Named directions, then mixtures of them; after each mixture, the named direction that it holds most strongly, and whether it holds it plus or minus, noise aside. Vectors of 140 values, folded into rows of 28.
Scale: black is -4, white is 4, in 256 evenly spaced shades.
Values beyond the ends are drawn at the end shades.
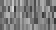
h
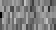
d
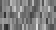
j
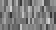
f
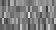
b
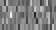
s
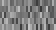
b, minus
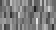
j, plus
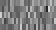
b, plus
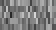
b, plus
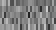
b, minus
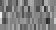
f, minus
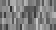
j, plus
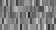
b, minus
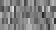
h, plus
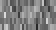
j, minus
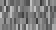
s, plus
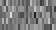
s, plus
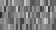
d, plus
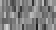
j, minus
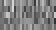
h, plus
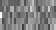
d, minus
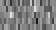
s, plus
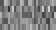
h, plus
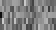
d, plus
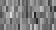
s, plus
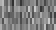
b, minus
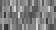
j, plus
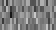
s, minus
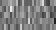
f, plus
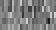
f, minus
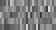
b, plus
